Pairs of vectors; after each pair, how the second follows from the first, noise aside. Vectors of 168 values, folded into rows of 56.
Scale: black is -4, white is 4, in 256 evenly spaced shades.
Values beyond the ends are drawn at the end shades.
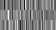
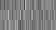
shrunk.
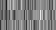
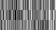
reversed, negated.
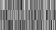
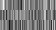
copied.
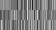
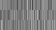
shrunk.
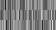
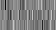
partly zeroed.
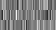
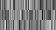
wrapped around, negated.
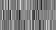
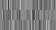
shrunk.
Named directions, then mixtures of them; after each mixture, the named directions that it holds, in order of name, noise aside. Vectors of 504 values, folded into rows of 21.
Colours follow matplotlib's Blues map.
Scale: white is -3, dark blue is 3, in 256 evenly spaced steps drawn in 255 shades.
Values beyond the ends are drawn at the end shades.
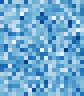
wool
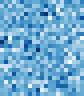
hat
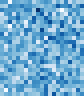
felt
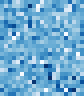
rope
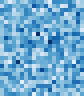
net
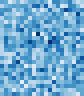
net.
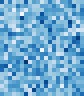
wool.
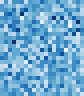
wool.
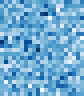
hat.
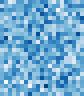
felt, hat, net.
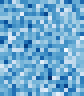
hat, rope.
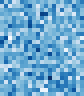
hat, rope.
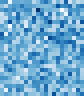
felt.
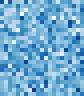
wool.
